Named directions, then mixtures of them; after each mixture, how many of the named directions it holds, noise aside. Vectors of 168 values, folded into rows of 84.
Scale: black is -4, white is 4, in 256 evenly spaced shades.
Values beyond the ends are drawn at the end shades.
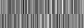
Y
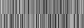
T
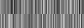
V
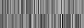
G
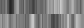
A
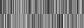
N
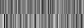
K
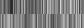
two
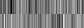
three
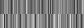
one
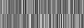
two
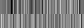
three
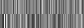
two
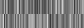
four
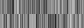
two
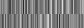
one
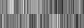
two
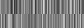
one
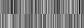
one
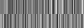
two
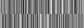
one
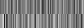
one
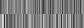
three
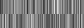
three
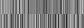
one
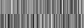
four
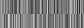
three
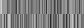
three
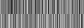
three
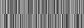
four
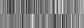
four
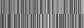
three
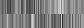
two
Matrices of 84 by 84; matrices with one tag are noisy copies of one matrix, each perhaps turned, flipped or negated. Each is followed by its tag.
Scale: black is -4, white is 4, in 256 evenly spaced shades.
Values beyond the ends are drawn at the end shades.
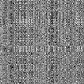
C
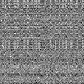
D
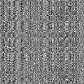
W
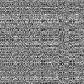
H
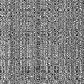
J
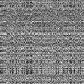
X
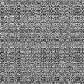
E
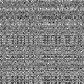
D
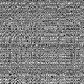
J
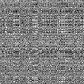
C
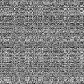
E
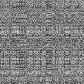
C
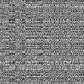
H
